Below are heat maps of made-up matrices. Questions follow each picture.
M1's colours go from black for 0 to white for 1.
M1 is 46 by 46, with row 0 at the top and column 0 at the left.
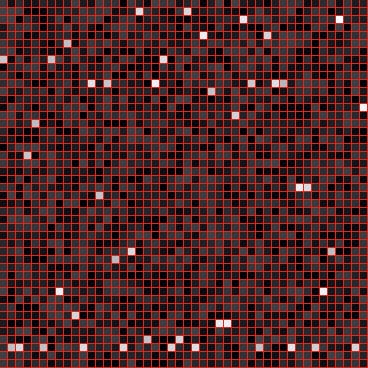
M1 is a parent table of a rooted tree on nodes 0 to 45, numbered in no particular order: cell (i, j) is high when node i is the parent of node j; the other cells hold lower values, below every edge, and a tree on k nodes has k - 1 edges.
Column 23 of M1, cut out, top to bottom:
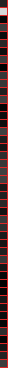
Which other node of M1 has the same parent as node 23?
17
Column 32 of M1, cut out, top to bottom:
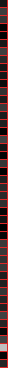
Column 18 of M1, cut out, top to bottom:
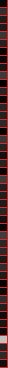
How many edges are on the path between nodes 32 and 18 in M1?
4
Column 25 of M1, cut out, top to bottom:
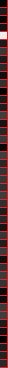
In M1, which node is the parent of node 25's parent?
15
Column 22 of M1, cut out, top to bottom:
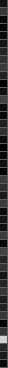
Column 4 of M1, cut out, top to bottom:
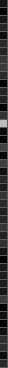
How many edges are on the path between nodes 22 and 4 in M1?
5
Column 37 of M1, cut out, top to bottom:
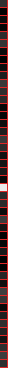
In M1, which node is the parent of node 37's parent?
1
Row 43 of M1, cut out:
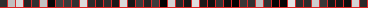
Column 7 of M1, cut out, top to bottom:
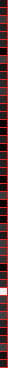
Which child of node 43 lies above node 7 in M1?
36
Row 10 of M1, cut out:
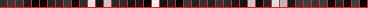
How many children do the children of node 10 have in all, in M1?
5
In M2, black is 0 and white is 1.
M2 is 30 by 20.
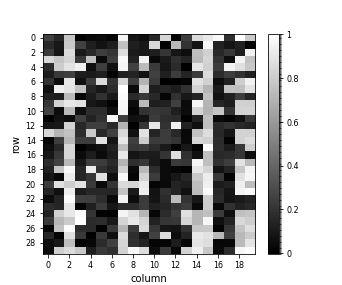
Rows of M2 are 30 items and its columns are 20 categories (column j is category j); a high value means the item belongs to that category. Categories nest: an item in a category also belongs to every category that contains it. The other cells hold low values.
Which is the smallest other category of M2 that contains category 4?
1
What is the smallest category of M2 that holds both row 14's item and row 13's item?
9
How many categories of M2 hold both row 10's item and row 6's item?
6
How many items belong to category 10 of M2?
2
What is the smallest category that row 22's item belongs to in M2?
12
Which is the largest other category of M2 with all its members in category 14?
18
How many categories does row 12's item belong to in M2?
5
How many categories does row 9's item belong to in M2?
9
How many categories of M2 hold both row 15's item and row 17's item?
4
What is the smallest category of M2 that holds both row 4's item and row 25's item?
3
